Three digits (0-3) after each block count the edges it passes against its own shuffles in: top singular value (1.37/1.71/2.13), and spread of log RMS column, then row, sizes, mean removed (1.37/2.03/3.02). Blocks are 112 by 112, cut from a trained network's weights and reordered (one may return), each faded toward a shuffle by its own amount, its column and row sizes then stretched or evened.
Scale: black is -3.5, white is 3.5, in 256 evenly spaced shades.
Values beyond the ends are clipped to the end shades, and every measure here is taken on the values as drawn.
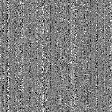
2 3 0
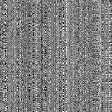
3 3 1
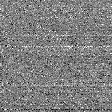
2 0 1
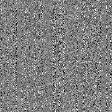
0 3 0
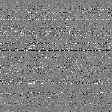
2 0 3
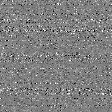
0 0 3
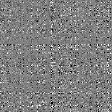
1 3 3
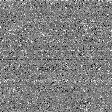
1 0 2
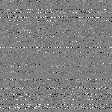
1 0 3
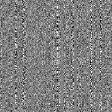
3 3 0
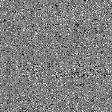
0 1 2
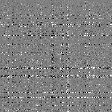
2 2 3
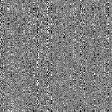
3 3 1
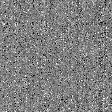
1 1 0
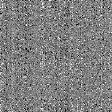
1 2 2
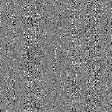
2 3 0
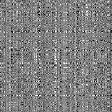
3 2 3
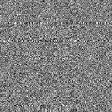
3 1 2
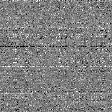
2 1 2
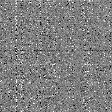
1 2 0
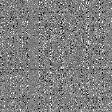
1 3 0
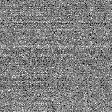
2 1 0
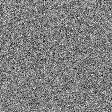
0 0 0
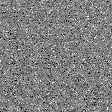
0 0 0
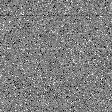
0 0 0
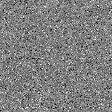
0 0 1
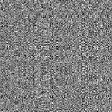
3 2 2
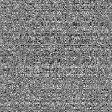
3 2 0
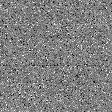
0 0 0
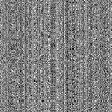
3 2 1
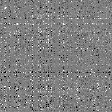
1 3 2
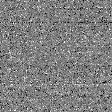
1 0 1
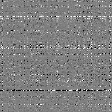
3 2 3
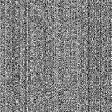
3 1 0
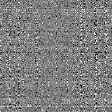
2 3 0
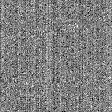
2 0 0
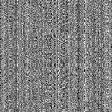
3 2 0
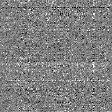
2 2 1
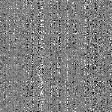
2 3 2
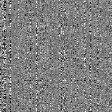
2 3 1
